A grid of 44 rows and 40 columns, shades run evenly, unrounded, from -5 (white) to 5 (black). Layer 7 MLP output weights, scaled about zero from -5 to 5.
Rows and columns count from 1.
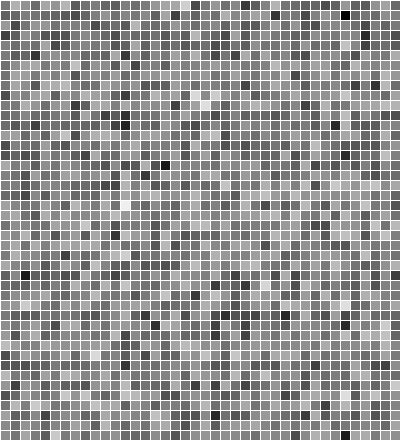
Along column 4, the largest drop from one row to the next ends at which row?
7
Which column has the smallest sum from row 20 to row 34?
13
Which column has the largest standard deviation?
35
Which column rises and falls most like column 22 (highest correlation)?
2
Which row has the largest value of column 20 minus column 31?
30
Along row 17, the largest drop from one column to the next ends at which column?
18
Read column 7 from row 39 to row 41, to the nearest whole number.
1 -3 0
